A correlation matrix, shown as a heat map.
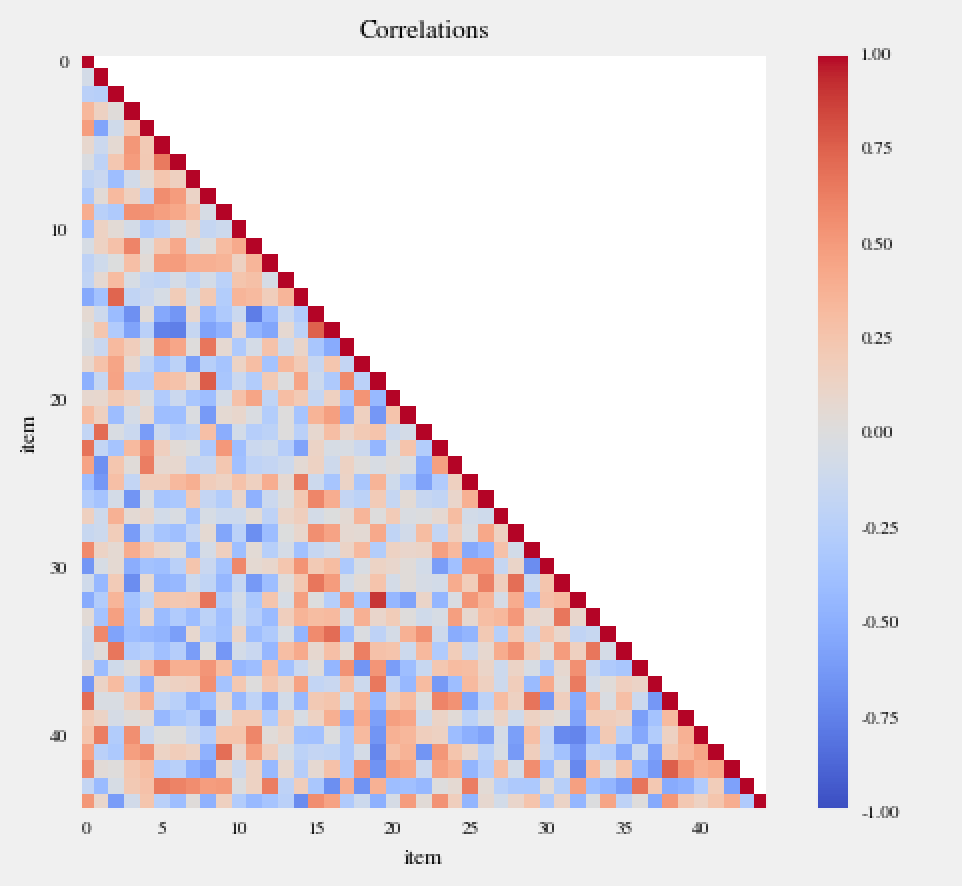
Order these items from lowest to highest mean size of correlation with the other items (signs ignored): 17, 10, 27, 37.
27, 10, 17, 37
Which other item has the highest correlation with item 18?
35
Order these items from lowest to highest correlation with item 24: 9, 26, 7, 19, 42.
7, 19, 26, 9, 42
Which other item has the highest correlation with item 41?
9
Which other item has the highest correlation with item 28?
31
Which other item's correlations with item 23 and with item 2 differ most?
14
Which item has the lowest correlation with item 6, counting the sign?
16
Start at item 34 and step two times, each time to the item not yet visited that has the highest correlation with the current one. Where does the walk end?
15
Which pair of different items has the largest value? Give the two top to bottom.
19, 32
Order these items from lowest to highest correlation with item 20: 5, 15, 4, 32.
32, 5, 15, 4
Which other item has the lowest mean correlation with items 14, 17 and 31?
40
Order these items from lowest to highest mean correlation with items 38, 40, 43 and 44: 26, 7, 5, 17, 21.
26, 17, 7, 5, 21
